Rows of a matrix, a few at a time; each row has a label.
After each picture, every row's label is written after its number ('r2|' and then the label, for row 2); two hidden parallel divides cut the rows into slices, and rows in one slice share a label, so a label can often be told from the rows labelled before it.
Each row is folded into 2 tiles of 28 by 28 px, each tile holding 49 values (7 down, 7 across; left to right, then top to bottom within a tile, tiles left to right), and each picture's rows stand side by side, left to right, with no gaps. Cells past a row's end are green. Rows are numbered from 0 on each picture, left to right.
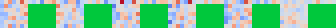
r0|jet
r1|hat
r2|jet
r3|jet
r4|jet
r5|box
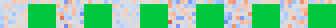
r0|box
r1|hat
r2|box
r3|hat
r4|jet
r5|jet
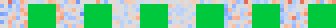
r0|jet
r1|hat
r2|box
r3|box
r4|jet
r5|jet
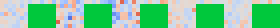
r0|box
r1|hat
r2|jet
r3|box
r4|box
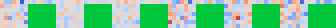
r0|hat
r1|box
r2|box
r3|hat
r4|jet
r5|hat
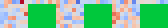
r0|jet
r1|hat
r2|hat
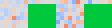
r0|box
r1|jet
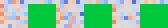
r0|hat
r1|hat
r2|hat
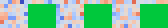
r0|hat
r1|jet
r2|jet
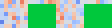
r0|jet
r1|hat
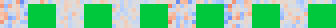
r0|hat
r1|box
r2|box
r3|hat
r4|jet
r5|box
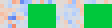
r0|hat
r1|box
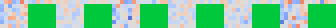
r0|jet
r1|box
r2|jet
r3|box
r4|box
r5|jet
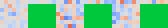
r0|box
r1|hat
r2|jet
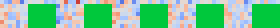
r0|hat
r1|jet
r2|hat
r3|hat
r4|hat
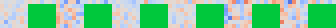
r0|box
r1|hat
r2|box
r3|box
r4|jet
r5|hat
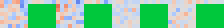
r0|hat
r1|hat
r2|box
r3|box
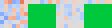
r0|jet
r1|box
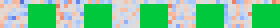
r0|hat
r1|hat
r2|box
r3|hat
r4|jet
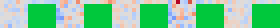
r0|box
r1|jet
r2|box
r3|jet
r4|box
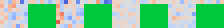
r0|hat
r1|hat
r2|box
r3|box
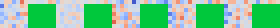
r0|jet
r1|box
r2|hat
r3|jet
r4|jet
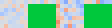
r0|box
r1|hat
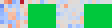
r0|jet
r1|box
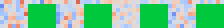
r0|jet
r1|jet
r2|box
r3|jet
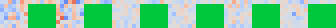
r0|jet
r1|hat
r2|box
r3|box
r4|box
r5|box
